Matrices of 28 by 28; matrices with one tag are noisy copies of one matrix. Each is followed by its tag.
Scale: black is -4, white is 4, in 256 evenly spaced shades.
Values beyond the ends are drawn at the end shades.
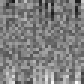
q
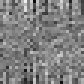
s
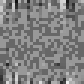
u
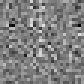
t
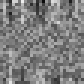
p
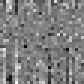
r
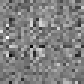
t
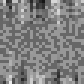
p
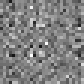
t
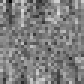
p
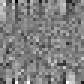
u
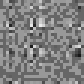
t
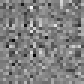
t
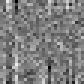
r
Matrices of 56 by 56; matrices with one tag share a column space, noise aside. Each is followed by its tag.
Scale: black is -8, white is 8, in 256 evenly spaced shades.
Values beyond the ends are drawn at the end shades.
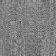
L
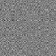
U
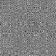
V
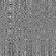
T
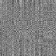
L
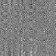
T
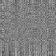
T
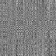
L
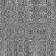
T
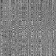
L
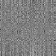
T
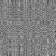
L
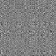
V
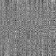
L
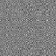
U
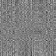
T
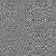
U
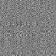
V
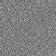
U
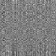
T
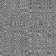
V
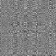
V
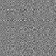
U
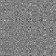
U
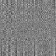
T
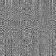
L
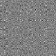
U
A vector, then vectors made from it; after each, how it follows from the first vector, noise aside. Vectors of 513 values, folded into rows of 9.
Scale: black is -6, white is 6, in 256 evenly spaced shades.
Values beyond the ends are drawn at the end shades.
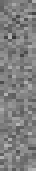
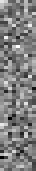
reversed, scaled up.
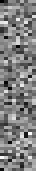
reversed, negated, scaled up.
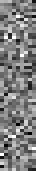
negated, scaled up.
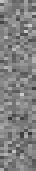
reversed.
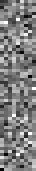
reversed, negated, scaled up.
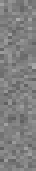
wrapped around, shrunk.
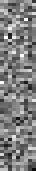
negated, scaled up.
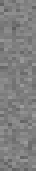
wrapped around, shrunk.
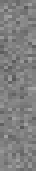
wrapped around, shrunk.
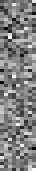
scaled up.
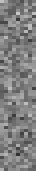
reversed.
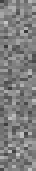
reversed, negated.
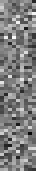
negated, scaled up.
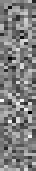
wrapped around, negated, scaled up.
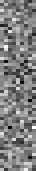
wrapped around, scaled up.
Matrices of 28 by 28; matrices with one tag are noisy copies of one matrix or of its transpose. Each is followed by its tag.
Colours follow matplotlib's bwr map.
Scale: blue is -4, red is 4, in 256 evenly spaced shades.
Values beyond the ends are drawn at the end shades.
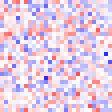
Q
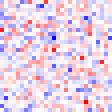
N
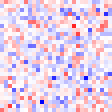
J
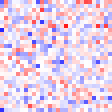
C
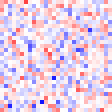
J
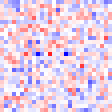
N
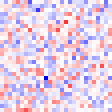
Q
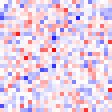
N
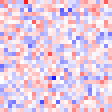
J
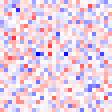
N
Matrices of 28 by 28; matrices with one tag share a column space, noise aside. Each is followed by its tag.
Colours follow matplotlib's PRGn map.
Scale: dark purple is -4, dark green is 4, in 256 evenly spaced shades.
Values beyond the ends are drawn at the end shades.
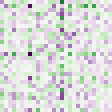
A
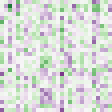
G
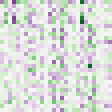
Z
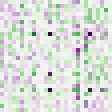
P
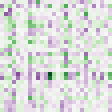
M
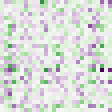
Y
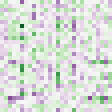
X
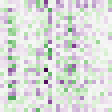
Y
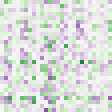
X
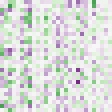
Y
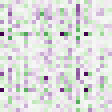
P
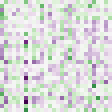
X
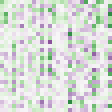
Z
